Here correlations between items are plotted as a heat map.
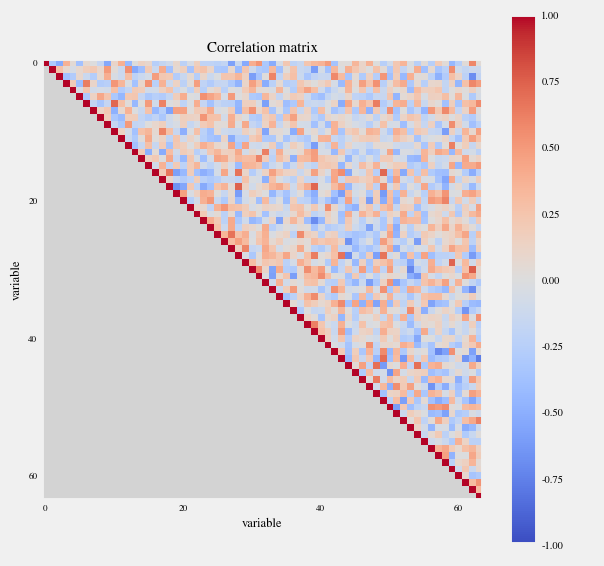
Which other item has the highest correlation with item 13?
32
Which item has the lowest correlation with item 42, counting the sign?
57
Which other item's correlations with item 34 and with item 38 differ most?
35
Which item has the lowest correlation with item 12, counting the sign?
39
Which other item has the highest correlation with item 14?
31
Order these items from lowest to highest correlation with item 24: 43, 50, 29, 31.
43, 31, 29, 50
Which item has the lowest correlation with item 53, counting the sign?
30
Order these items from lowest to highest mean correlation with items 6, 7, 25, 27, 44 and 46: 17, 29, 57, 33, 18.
18, 33, 17, 57, 29
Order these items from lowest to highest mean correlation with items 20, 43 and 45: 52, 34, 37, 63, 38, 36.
63, 37, 52, 34, 38, 36
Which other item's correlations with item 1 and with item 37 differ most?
25
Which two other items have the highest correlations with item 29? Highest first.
59, 27
